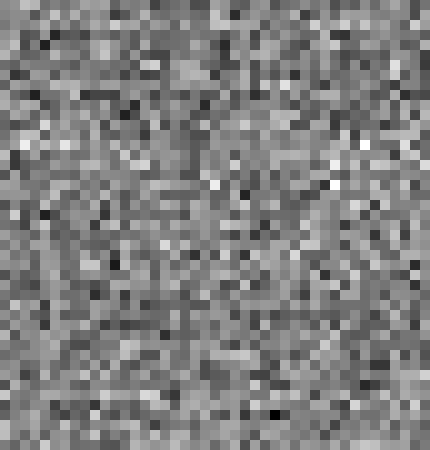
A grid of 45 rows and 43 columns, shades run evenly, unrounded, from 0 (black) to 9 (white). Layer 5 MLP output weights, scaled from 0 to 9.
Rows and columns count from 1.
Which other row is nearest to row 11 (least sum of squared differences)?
1
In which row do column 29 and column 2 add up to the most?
9
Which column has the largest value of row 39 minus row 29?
26
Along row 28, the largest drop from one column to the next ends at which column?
33
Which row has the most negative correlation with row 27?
23
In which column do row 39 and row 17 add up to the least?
37
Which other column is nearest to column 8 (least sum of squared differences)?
7
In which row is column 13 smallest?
12
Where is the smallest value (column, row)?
28, 42
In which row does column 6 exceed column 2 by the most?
17
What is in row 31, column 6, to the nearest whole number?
6
